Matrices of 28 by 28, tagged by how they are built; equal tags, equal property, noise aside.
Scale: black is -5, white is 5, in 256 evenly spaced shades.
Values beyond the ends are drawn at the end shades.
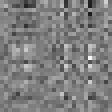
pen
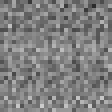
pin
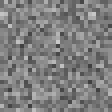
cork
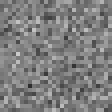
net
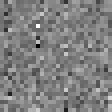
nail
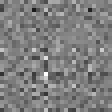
pen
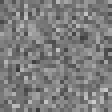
net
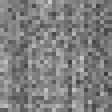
cork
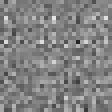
pen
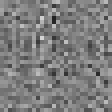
pen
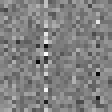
nail
